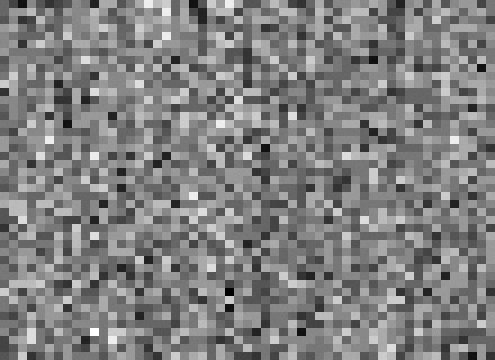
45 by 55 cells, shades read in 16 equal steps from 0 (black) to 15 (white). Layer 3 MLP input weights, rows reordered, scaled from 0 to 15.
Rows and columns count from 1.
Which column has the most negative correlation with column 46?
44
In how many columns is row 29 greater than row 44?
21
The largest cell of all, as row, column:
42, 11
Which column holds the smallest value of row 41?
30
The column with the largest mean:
43
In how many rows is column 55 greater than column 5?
18
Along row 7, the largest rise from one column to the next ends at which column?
29
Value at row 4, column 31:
4
